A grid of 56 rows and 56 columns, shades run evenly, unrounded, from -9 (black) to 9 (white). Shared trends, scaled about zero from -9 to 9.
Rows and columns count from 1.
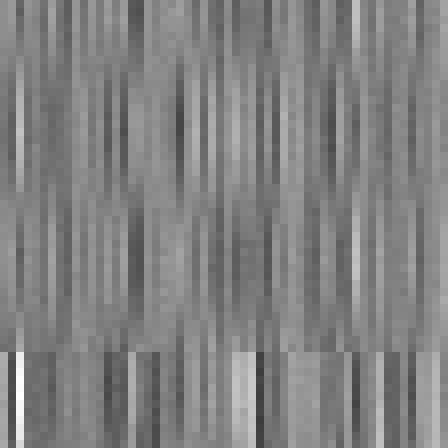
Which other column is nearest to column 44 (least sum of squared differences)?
39
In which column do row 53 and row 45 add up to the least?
33
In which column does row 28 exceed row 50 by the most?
45
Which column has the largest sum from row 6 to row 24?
3
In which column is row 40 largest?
56
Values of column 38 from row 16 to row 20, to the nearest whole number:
2 2 2 2 2
